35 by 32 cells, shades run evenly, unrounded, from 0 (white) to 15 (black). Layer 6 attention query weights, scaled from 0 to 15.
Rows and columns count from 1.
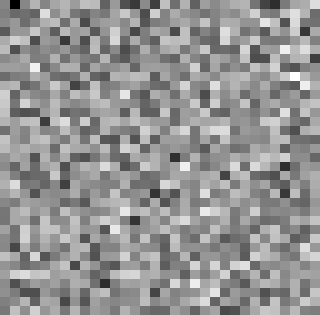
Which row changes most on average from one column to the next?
4
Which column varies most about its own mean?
2
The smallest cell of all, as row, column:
9, 30
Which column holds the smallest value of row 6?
29
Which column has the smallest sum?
19
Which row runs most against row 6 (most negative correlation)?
17
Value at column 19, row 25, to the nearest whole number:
2
